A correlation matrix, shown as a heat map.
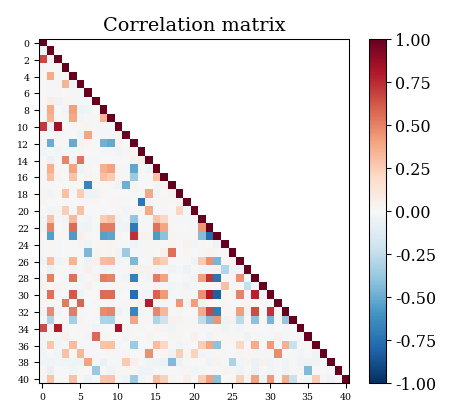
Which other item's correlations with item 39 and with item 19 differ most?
13
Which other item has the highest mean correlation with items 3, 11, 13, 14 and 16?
31
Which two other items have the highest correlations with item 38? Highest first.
6, 11
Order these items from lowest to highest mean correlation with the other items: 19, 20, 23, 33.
23, 33, 19, 20
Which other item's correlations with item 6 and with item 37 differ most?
17
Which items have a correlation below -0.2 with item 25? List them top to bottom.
6, 11, 38
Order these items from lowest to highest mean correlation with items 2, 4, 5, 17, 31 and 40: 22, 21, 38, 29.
38, 29, 21, 22
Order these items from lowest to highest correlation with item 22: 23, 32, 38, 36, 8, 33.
23, 33, 38, 36, 8, 32
